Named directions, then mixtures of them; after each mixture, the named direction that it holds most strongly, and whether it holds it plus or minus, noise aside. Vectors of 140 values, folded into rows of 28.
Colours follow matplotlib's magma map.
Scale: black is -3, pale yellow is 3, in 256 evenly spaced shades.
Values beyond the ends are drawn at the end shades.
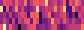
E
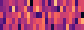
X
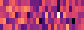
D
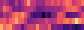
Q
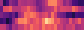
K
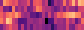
K, minus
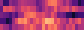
K, plus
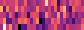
E, plus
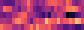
Q, plus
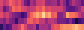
Q, minus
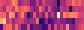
D, plus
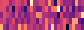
X, minus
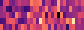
D, minus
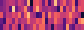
X, plus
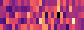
D, minus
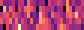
E, minus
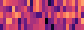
X, plus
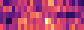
K, plus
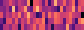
X, plus
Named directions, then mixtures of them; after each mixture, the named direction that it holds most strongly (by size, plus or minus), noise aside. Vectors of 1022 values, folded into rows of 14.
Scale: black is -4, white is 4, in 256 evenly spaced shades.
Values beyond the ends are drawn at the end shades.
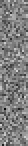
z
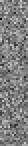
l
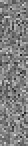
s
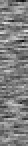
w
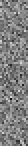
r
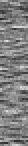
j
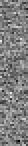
r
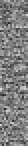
z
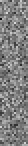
l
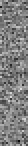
r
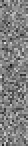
z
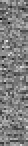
j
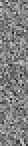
r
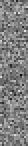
r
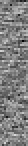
w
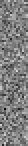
z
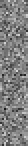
z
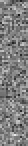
s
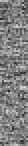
j
